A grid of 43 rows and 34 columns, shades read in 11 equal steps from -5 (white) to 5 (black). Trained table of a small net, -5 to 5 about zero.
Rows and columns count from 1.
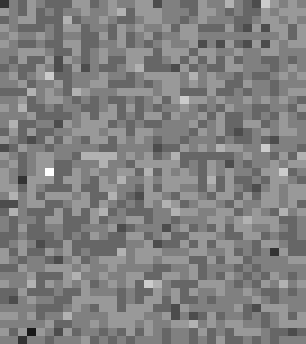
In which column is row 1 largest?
1
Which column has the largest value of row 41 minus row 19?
30
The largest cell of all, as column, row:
4, 42
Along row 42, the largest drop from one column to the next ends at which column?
5
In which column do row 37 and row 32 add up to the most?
31
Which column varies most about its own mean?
6
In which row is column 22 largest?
40
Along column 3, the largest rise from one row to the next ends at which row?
43
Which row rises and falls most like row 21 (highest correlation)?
10
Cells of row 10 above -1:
22
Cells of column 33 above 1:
1
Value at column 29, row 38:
-1
